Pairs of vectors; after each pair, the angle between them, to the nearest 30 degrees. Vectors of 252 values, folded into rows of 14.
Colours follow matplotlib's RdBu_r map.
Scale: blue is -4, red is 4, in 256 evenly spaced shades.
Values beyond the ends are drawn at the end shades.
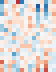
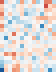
120 degrees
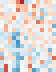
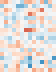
120 degrees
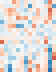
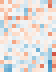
60 degrees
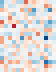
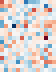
150 degrees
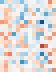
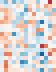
30 degrees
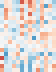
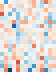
90 degrees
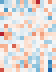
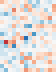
120 degrees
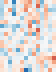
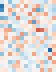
60 degrees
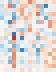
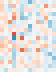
150 degrees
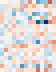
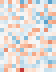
60 degrees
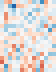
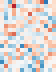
150 degrees
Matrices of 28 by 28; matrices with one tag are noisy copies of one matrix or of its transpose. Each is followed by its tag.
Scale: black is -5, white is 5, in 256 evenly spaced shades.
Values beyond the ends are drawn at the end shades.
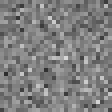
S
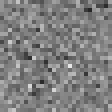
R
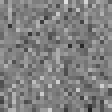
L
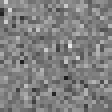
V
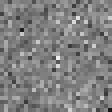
S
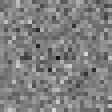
R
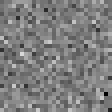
S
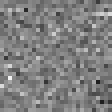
L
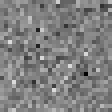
R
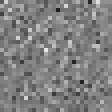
V
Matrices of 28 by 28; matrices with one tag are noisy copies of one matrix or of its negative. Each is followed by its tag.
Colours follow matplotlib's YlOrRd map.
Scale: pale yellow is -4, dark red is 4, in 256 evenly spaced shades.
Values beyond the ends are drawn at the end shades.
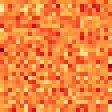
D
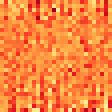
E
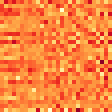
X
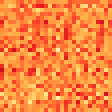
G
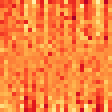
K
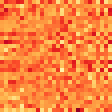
X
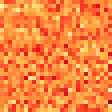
D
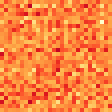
G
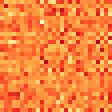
X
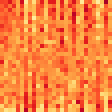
K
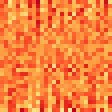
E
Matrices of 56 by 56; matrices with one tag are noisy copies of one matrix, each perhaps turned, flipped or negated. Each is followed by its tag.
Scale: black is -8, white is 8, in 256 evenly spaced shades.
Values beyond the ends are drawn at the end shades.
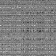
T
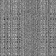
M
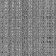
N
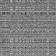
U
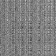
T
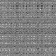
N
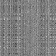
M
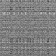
U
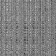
T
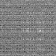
T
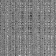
T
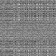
M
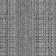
M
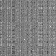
U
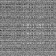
T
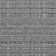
U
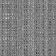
N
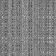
N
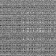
T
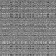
U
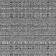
U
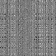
M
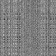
M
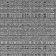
U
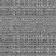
M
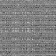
T
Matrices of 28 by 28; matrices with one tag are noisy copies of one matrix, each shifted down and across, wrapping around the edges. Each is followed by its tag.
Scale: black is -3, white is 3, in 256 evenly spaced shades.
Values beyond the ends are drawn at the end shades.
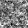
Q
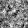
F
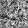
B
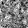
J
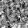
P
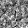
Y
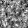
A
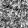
B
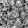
P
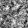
F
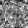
B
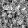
P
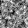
A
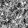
A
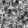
A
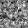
B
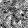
J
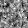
A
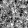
A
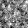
J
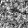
B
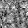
P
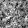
F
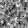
A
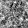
F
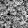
Q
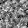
Y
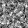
Y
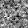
Q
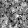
J
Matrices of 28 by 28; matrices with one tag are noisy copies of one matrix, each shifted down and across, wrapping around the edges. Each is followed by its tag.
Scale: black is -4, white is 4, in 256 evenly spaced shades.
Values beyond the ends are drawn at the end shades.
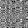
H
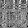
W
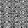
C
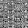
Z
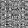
Z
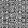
Z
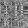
W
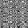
C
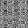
H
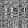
W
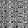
C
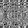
W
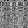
W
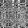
W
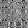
W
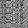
C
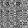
H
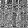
W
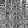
W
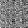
H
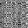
H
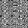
C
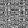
Z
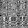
W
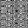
C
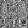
W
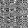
H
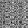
C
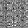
C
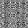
H
